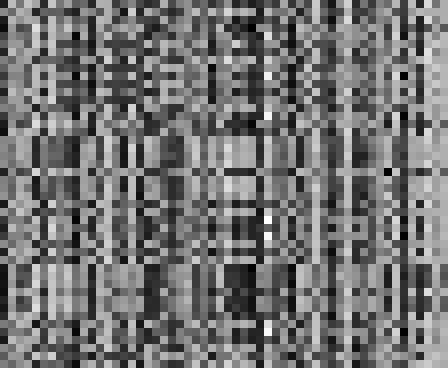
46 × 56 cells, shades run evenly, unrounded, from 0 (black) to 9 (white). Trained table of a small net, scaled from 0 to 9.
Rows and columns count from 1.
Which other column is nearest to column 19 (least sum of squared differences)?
30
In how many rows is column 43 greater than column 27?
30
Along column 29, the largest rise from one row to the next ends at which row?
23
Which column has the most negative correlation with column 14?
22
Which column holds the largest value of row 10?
34
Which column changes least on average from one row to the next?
48
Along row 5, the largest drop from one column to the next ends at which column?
51
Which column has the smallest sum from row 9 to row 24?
10
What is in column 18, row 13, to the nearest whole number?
3
